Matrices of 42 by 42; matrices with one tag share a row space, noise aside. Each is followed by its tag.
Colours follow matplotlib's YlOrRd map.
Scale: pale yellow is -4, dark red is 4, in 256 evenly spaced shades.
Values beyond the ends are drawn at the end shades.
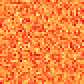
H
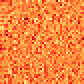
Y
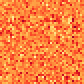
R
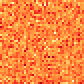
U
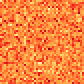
U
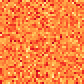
H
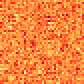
U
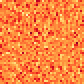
H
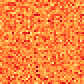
H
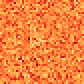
H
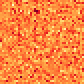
H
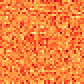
R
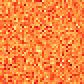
Y
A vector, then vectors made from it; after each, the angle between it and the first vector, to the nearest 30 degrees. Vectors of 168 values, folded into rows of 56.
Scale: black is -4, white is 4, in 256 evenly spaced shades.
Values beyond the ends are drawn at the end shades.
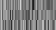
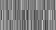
90 degrees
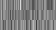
30 degrees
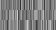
90 degrees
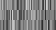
90 degrees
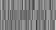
60 degrees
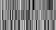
30 degrees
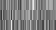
150 degrees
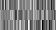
90 degrees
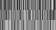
90 degrees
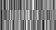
150 degrees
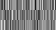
90 degrees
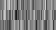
60 degrees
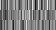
120 degrees
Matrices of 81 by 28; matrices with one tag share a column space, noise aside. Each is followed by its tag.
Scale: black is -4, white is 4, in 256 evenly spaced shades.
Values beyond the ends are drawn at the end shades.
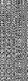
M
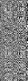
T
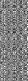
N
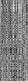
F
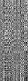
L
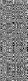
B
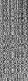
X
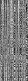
F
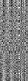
L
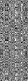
T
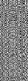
M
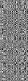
N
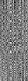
L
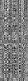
X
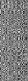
N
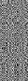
B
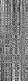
F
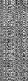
M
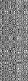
N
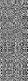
B
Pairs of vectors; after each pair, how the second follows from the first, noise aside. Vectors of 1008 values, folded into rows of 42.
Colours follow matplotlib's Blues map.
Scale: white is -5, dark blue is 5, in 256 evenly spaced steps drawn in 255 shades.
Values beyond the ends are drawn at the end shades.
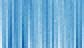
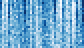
reversed, negated, scaled up.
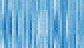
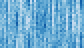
reversed, negated.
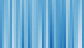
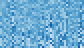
sign-scrambled.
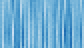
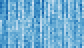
wrapped around.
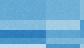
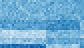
negated.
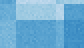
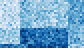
reversed, negated, scaled up.
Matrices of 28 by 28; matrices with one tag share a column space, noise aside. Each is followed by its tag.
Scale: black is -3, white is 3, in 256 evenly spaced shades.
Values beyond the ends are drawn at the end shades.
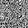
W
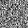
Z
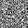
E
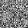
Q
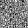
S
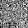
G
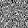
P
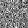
S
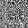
W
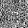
Q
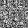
Q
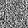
Q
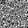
P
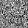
E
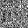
Q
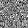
P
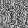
Q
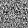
E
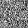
Z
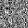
E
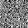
S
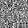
G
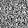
E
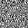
P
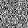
E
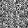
G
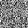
W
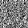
W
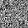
Z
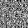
G
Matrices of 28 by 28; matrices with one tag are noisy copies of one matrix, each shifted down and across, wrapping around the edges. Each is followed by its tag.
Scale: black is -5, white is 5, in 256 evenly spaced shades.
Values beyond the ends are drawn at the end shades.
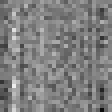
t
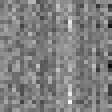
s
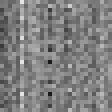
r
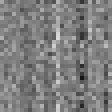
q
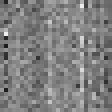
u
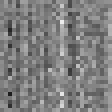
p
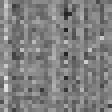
p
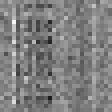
u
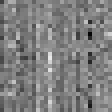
s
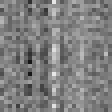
t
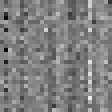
r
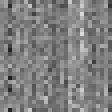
s
